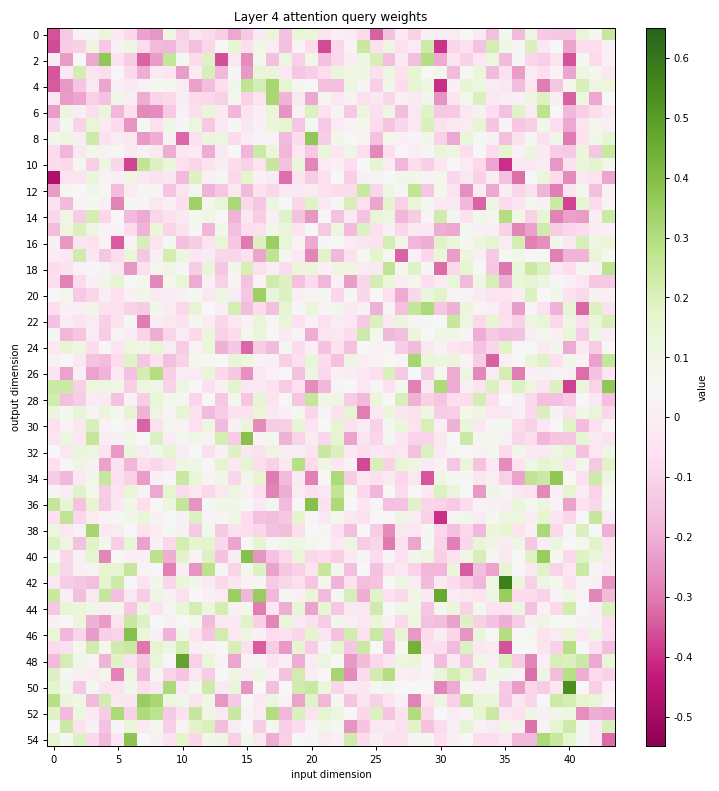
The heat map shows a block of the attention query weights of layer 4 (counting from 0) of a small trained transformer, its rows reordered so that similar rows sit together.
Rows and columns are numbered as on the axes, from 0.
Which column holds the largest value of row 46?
6
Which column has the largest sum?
38
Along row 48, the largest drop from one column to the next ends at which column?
11
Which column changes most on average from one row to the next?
20
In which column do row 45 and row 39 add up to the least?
31
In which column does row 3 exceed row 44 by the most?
16
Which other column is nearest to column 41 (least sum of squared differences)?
27
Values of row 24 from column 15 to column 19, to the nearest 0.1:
-0.3 -0.1 -0.2 0.1 -0.1
